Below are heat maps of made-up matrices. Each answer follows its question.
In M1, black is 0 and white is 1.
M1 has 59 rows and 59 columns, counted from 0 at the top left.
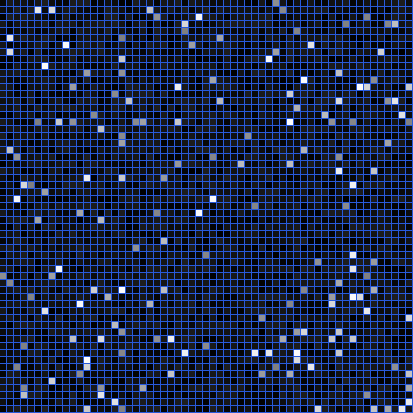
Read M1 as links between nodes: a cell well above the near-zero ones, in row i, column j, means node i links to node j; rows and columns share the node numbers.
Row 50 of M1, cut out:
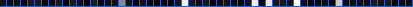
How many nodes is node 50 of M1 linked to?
6
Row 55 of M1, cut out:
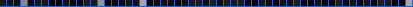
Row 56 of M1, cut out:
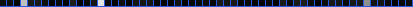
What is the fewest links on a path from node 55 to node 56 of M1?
2
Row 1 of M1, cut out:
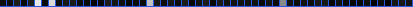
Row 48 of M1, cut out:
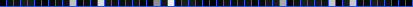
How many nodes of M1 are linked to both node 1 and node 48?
1
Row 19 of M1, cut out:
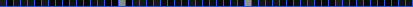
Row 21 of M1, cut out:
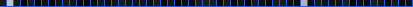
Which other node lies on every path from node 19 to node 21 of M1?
node 17
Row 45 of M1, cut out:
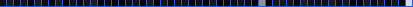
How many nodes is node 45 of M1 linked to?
2
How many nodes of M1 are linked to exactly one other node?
9
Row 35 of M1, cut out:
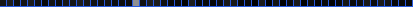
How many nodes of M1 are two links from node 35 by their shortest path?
1
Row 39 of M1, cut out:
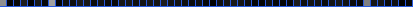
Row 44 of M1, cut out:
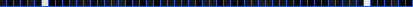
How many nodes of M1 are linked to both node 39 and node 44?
1
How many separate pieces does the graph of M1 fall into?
3
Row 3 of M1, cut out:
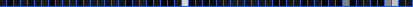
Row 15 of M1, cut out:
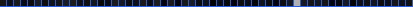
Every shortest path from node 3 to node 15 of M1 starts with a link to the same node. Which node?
node 26
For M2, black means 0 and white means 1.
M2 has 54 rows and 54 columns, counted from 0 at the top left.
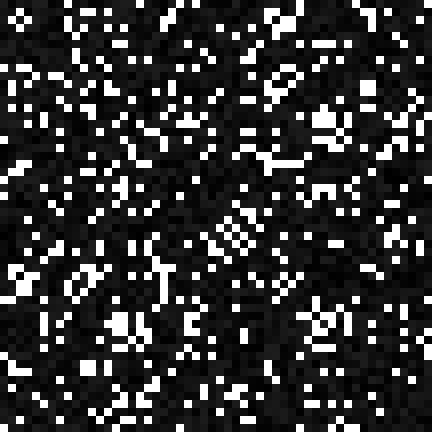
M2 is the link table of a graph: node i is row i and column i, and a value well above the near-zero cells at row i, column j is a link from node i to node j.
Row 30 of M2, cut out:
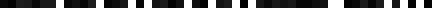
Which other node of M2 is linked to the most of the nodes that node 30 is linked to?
node 18
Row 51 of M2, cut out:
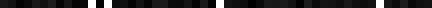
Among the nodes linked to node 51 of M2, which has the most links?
node 11
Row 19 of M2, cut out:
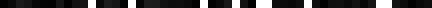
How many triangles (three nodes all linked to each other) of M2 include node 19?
7
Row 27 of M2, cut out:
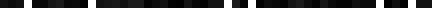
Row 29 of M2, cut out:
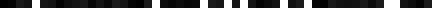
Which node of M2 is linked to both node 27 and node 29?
node 28
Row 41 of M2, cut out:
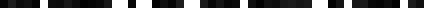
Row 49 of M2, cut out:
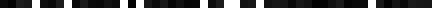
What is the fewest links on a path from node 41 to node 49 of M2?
2
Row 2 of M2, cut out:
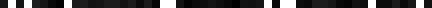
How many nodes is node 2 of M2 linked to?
10
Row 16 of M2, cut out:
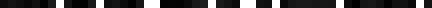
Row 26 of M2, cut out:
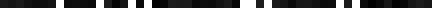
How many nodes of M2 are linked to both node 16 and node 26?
6
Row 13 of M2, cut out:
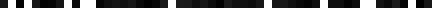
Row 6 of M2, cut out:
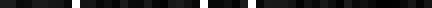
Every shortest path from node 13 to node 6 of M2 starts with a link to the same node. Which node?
node 3
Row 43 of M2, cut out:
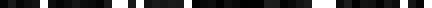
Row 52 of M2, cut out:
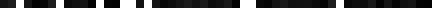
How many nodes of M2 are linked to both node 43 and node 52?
1
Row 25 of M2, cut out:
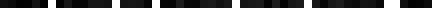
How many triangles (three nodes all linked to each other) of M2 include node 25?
8
